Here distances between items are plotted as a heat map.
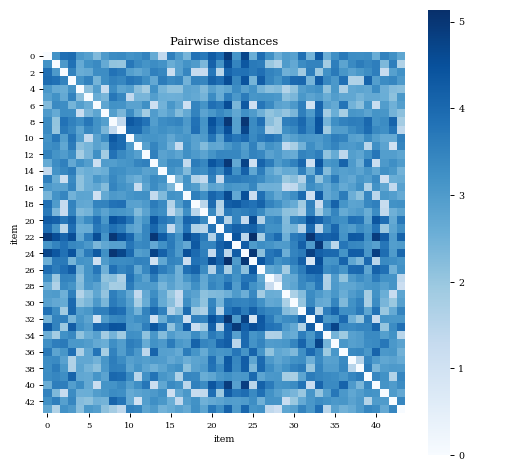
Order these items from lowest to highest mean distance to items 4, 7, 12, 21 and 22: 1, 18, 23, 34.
34, 18, 1, 23
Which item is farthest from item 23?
33
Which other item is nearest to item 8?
9
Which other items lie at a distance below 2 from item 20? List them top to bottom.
22, 24, 26
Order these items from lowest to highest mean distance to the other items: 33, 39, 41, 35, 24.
41, 39, 35, 33, 24
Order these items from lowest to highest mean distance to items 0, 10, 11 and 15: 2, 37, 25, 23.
2, 37, 25, 23
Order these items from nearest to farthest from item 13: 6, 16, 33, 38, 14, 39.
6, 38, 14, 16, 39, 33
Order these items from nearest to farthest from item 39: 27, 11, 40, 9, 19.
11, 19, 27, 40, 9
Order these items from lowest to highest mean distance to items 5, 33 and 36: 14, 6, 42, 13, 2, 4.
4, 2, 42, 14, 6, 13
